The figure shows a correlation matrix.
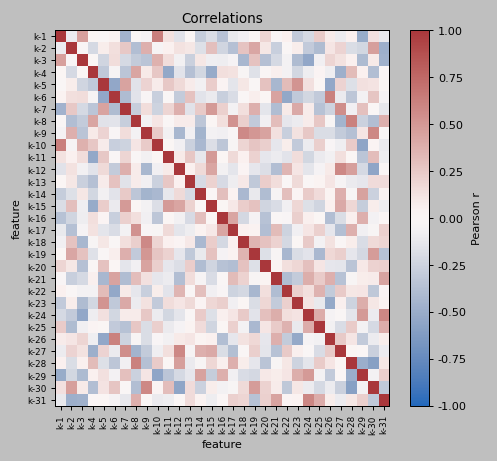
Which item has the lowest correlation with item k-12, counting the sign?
k-30
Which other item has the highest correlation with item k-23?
k-5
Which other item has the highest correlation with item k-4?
k-8
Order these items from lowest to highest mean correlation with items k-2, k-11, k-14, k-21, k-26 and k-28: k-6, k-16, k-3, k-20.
k-20, k-16, k-3, k-6
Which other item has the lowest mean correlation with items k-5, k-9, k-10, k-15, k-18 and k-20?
k-14
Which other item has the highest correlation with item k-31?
k-24
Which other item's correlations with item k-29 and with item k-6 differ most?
k-26
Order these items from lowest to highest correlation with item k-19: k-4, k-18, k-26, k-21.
k-4, k-21, k-26, k-18
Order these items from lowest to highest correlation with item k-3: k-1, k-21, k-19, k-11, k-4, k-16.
k-21, k-16, k-4, k-11, k-19, k-1
